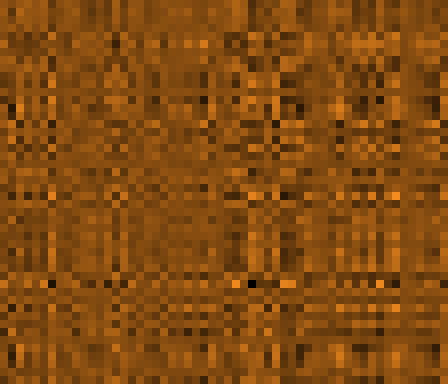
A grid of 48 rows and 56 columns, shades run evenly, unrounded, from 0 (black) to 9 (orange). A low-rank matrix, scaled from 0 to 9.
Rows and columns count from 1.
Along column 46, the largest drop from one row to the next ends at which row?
17
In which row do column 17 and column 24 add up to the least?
42
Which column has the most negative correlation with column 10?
34
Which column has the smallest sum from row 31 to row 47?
36
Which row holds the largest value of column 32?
25
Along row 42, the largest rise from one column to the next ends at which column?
2
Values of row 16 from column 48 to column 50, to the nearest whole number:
7 4 2
